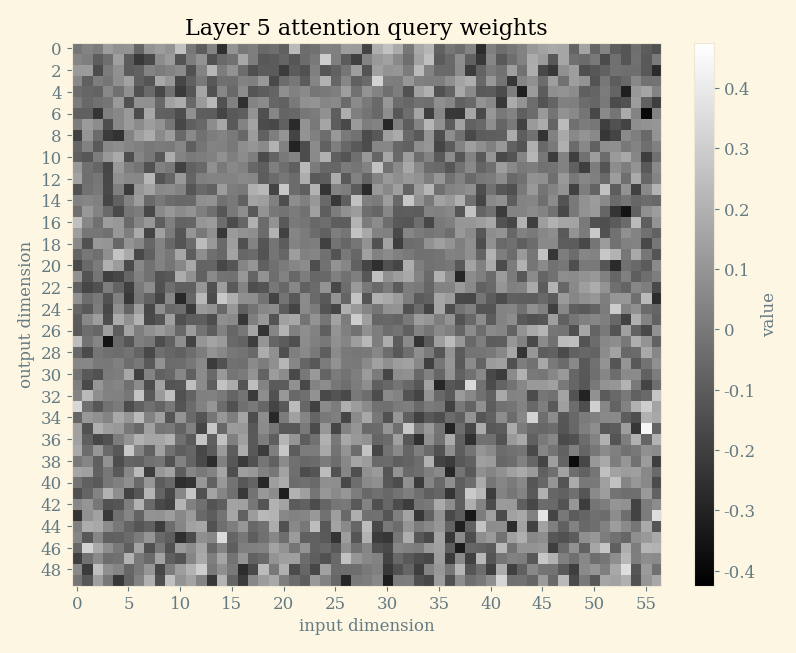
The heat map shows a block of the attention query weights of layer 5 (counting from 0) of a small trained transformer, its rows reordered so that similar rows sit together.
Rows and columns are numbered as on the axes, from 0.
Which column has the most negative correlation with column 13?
20
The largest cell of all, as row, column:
35, 55
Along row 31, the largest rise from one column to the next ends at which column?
38
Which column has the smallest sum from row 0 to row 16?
39
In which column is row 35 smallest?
36
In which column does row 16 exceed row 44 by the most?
37
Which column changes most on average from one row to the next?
10
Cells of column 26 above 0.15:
5
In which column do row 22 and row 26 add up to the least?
18
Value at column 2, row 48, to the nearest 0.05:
0.25
